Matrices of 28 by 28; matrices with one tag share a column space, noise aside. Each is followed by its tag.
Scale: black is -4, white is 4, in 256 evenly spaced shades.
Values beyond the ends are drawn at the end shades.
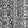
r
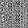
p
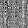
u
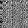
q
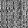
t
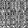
t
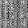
u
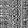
r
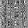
u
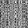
u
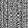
p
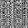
q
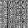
q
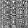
q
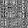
u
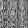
t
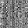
u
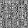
u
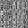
t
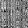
t
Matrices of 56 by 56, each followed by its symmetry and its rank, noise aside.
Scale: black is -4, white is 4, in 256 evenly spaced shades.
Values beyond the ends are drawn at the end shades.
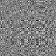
no symmetry, rank three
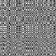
no symmetry, rank two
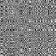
no symmetry, rank three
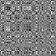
symmetric, rank two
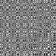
symmetric, rank two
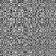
no symmetry, rank four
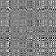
no symmetry, rank two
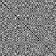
symmetric, rank four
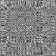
symmetric, rank three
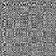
antisymmetric, rank four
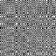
no symmetry, rank two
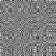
symmetric, rank three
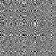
antisymmetric, rank two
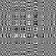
antisymmetric, rank two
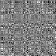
antisymmetric, rank four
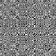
symmetric, rank four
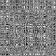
antisymmetric, rank four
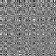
antisymmetric, rank two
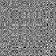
symmetric, rank four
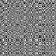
antisymmetric, rank two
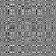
no symmetry, rank two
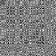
symmetric, rank four
